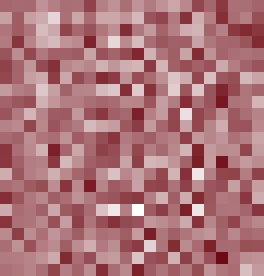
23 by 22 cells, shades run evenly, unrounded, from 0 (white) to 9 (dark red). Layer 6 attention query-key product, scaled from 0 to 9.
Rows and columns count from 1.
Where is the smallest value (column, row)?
12, 18
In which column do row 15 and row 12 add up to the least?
17
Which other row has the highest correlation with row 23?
7
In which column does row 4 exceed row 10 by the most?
16
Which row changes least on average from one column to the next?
1
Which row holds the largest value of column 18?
21
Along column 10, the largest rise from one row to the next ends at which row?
19
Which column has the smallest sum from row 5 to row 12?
4
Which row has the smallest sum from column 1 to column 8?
2
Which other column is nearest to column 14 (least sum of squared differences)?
6
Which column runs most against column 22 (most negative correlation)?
10
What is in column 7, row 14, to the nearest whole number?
4
